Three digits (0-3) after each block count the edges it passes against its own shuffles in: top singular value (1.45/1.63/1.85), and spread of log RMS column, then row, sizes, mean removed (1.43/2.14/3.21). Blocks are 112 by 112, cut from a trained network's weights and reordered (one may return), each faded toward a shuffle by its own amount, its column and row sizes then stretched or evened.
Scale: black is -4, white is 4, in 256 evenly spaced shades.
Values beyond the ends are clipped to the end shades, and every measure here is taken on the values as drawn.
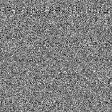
2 0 2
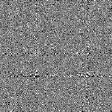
2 2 2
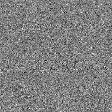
0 0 2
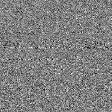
1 1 2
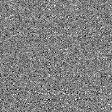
1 1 2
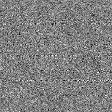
3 0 2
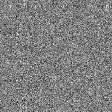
3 1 1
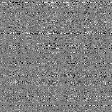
0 2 3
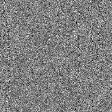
1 2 0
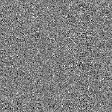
2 2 1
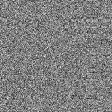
3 0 0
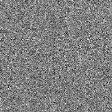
2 2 1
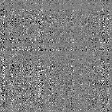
0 3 3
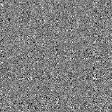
1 2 2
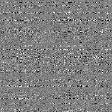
0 2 3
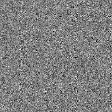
1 2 1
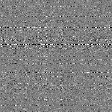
3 1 3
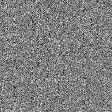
0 2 0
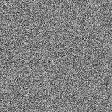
3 0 0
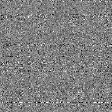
2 2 2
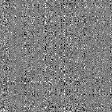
2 3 2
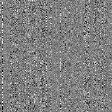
1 3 1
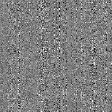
2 3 1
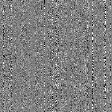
2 3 0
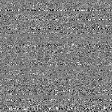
3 1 3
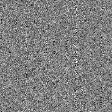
0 2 0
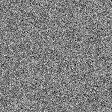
0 0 0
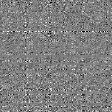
3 2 3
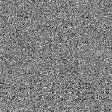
2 0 2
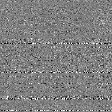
3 1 3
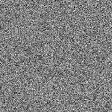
1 0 1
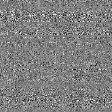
1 1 3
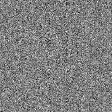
0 1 0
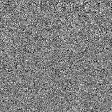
1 0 2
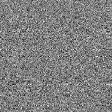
3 0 2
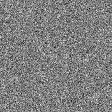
0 0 0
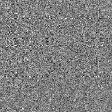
3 1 2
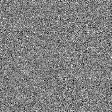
0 1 1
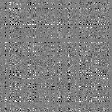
2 3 3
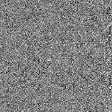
0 2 1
